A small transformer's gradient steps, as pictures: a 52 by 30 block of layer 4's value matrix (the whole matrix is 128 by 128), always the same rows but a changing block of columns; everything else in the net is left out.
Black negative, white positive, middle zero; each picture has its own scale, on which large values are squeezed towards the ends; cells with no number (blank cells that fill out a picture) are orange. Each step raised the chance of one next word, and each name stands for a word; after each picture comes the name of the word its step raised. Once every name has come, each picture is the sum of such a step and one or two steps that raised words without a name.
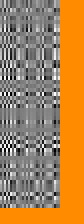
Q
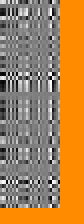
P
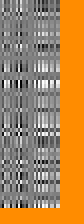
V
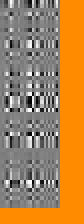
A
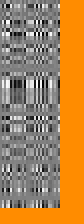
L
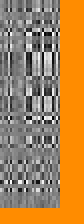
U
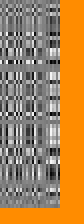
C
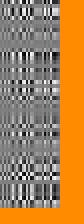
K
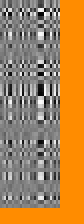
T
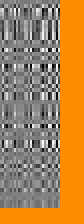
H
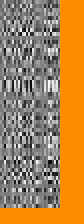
L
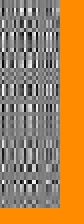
U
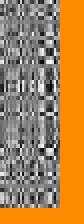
C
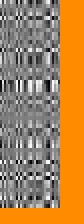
K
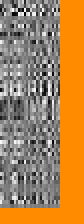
T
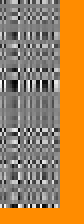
V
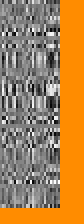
U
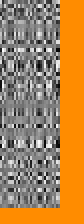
H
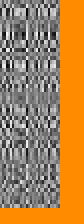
H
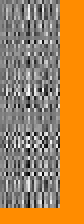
Q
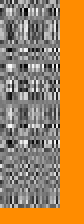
H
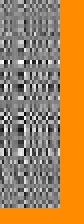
C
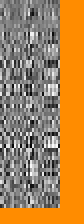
Q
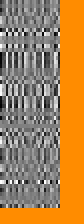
U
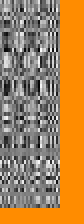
U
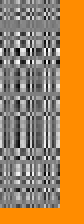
C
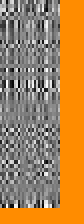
V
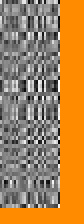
A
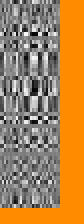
U
